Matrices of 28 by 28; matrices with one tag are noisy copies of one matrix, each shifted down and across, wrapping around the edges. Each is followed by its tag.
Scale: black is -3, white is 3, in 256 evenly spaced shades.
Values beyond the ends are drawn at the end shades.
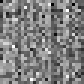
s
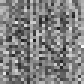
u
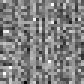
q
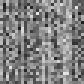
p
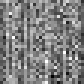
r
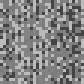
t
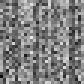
s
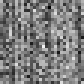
u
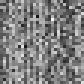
t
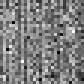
r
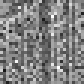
r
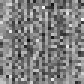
p
